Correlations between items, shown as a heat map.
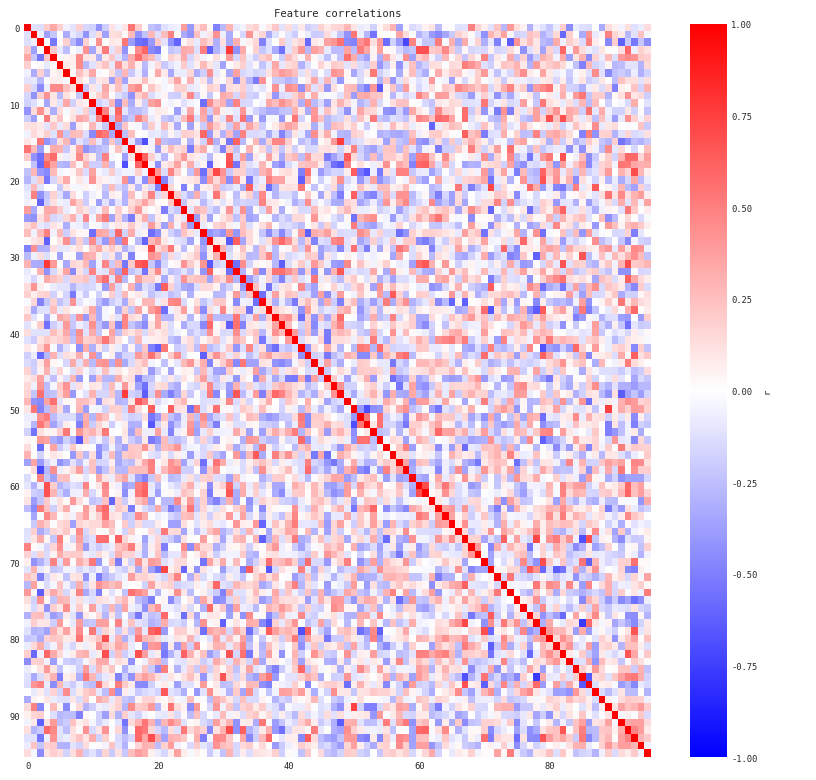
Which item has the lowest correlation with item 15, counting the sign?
18
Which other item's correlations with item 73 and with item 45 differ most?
29
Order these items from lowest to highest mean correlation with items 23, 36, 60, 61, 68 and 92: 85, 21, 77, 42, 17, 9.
77, 21, 42, 9, 85, 17
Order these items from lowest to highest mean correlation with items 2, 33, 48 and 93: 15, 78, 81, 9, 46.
78, 46, 9, 15, 81
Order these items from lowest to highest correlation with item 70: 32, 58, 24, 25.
25, 24, 32, 58
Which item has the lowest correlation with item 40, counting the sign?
46
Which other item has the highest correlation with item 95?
74
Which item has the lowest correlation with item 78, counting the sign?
85
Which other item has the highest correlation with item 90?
54
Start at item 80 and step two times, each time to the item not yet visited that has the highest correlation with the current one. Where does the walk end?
82
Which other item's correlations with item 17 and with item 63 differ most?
2
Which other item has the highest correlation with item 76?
28
